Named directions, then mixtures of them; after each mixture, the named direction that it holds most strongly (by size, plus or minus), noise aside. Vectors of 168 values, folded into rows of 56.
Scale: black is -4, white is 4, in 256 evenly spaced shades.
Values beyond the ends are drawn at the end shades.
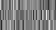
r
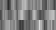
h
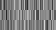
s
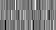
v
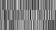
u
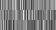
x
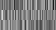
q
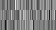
v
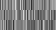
x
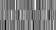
v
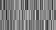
s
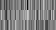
s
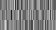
v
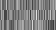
u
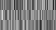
q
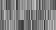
u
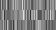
x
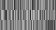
q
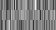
v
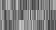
u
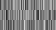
s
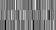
v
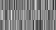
q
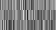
x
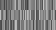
s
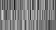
q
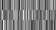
x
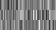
r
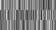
r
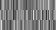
r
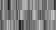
h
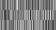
u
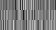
x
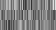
q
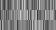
u
